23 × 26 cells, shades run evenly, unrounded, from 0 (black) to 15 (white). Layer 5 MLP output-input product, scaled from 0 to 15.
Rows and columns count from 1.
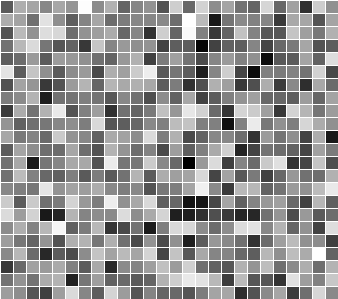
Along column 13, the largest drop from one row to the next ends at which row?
4
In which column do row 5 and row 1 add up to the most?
7
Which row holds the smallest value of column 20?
6
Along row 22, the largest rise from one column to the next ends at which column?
23
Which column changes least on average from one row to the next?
11
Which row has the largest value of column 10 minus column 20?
17
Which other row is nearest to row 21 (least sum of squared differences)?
9
